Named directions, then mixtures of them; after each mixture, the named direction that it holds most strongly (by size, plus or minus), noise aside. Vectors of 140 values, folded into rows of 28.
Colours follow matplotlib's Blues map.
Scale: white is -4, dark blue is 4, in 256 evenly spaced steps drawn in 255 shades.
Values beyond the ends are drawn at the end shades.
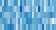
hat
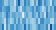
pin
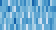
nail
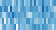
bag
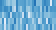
nail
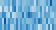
bag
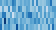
bag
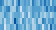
nail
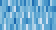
nail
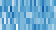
bag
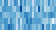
hat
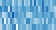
bag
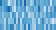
pin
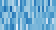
hat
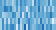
hat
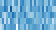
bag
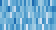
nail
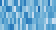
hat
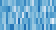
pin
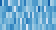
nail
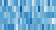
hat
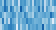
hat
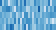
hat
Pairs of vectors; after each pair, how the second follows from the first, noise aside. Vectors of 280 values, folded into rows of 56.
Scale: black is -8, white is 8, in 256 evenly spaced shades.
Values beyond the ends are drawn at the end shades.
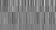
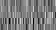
wrapped around, negated, scaled up.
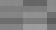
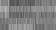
reversed, negated.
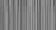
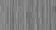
wrapped around, shrunk.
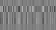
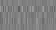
shrunk.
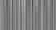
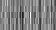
wrapped around, negated, scaled up.
